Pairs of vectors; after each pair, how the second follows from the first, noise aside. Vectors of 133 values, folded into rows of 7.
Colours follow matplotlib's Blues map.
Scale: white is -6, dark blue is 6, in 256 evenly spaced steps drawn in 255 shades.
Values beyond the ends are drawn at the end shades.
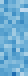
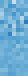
reversed, negated, partly zeroed.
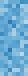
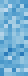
sign-scrambled.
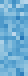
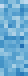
sign-scrambled.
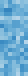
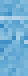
partly zeroed.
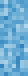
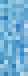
sign-scrambled.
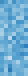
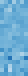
negated, partly zeroed.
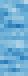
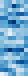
reversed, scaled up.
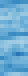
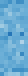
partly zeroed.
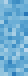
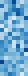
reversed, scaled up.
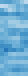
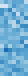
sign-scrambled.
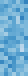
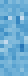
negated, partly zeroed.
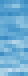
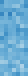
partly zeroed.
